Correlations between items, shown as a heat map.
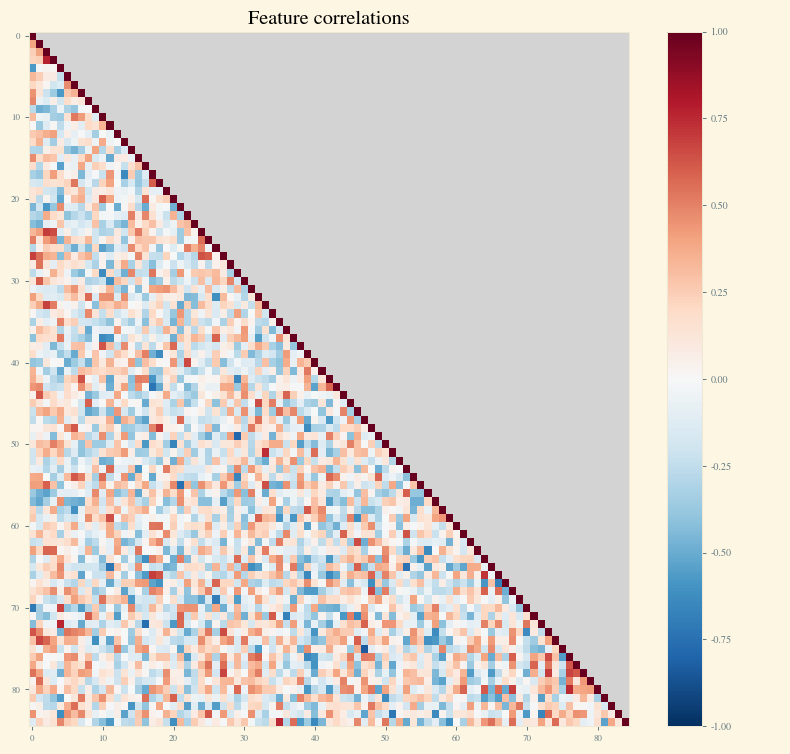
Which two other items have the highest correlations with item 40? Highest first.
22, 51
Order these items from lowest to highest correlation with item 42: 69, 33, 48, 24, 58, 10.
33, 48, 58, 24, 69, 10
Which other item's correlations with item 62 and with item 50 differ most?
45
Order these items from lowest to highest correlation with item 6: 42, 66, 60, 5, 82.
66, 42, 60, 5, 82
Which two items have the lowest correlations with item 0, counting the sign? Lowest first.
70, 4
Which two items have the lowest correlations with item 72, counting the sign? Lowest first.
16, 83
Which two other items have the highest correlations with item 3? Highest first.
2, 24
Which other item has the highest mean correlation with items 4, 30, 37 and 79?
72
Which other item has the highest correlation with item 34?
71
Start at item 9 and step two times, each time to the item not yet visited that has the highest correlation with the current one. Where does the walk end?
53
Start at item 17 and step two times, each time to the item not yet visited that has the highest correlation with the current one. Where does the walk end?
64
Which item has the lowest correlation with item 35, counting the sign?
59
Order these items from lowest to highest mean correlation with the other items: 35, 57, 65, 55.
57, 65, 35, 55
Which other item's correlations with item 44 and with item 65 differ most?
61
